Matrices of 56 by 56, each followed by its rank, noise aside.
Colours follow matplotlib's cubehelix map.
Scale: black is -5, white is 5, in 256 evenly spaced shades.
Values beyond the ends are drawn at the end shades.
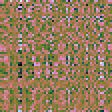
four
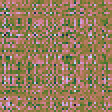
four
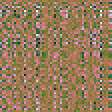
three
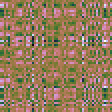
two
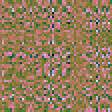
three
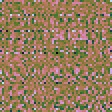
four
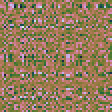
four
